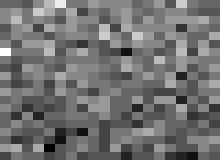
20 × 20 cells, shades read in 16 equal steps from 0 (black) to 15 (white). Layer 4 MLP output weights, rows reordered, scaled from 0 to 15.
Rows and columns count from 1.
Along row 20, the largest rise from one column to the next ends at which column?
19
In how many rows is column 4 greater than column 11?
9
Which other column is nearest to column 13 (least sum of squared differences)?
20
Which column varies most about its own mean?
17
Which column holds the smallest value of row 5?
5
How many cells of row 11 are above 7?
5
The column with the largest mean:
1
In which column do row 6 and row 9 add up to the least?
2
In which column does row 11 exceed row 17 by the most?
8
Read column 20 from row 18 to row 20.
9 6 5
